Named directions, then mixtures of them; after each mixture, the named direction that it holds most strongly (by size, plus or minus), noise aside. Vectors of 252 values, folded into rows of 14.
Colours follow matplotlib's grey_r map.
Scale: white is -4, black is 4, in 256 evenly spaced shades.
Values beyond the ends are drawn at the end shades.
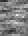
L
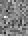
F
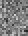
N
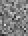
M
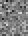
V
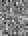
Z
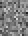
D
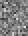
N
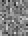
Z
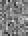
Z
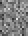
D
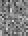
Z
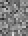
D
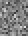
N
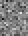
V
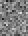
V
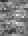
L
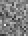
M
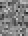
D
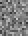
D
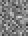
Z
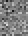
V
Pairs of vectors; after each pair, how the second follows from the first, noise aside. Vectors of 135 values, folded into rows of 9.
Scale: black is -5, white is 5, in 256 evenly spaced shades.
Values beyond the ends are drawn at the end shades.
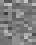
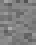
negated, shrunk.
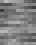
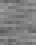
negated, shrunk.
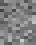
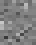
reversed, partly zeroed.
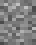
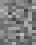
shuffled.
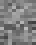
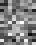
wrapped around, scaled up.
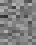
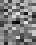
wrapped around, scaled up.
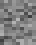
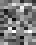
wrapped around, negated, scaled up.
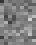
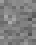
negated, shrunk.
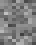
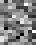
wrapped around, scaled up.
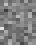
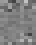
reversed, partly zeroed.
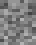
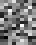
reversed, scaled up.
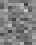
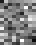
wrapped around, negated, scaled up.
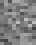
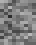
shuffled.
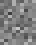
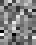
wrapped around, scaled up.
